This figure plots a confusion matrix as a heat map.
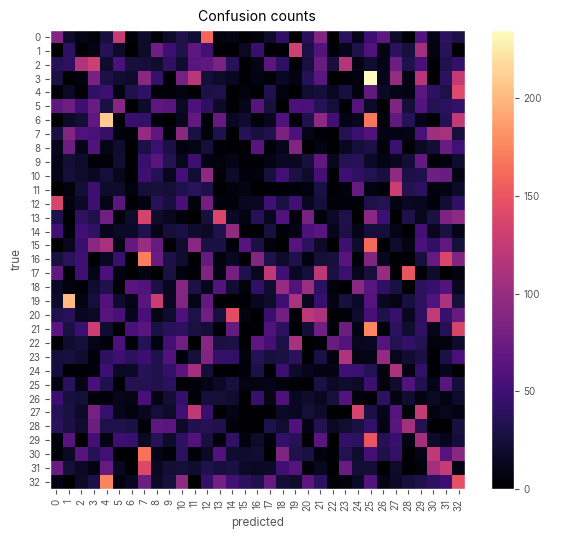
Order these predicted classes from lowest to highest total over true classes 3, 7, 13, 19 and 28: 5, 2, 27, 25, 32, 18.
5, 2, 27, 18, 32, 25
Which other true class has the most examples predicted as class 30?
20
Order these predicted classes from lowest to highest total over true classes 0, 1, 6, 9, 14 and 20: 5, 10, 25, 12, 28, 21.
28, 10, 5, 12, 25, 21
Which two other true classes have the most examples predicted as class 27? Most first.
11, 24
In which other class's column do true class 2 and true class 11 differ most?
23
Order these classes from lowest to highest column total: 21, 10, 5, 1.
5, 1, 10, 21
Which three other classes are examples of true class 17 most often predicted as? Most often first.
28, 21, 26
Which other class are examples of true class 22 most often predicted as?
19
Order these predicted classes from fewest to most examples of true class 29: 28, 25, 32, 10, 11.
28, 32, 10, 11, 25
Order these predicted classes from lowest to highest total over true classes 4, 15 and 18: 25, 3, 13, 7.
13, 3, 7, 25
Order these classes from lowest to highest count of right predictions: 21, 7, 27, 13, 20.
27, 21, 7, 20, 13
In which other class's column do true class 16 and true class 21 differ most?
3
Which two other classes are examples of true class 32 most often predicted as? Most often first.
4, 10
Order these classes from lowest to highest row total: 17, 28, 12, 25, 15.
25, 12, 28, 17, 15
